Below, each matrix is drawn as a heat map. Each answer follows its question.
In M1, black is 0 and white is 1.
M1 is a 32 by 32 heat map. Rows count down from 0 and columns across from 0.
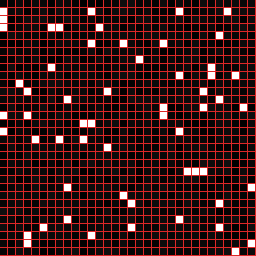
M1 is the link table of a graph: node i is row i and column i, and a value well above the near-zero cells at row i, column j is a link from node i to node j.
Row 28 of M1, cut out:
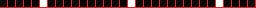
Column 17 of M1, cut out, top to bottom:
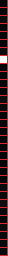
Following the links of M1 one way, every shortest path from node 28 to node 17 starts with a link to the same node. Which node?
node 5
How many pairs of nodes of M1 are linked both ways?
1
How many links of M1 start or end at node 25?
5
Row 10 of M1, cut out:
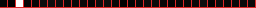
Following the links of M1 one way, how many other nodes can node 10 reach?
2
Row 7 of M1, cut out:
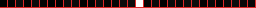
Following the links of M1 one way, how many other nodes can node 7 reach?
10
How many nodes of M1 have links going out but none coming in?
5
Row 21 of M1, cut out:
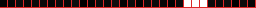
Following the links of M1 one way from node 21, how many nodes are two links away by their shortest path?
5
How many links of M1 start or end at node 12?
3
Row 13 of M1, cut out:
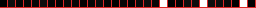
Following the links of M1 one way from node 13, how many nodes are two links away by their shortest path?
4
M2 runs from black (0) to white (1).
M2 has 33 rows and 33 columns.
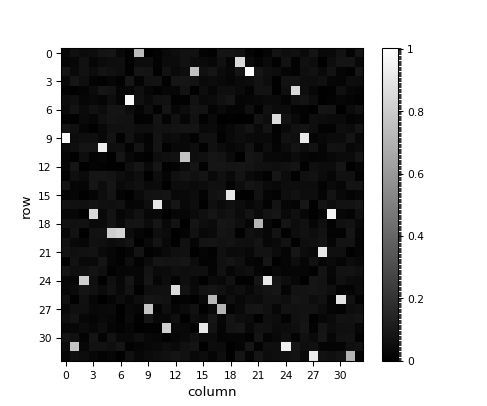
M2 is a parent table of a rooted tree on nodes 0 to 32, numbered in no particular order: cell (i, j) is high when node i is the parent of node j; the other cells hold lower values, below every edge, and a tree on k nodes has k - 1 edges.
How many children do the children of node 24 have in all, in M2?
2
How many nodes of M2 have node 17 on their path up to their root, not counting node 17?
8
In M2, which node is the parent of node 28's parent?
18
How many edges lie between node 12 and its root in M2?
8
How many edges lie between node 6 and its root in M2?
4
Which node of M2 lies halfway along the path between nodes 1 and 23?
5
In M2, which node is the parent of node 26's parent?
27
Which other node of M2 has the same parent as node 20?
14
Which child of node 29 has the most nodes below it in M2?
15
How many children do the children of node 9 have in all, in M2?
3
